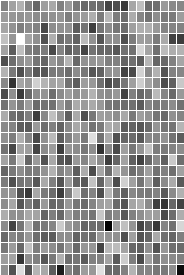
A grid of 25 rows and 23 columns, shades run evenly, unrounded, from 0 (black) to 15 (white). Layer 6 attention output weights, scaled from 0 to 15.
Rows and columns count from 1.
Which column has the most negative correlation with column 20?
16
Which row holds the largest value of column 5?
8
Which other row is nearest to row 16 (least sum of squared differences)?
6
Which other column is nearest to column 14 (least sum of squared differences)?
2
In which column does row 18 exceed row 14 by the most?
5
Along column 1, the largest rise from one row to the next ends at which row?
7
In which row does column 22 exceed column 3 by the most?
24
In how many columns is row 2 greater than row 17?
16
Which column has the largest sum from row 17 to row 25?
17
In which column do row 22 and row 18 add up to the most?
14
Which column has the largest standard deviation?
3
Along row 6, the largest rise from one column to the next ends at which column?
19
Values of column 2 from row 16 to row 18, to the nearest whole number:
7 5 9
